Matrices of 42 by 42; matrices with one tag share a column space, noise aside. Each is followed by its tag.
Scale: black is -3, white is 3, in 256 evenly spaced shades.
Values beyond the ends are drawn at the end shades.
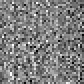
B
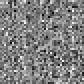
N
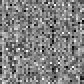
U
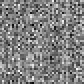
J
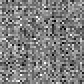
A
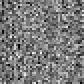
B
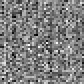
A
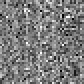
N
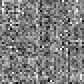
J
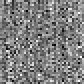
A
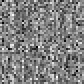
U
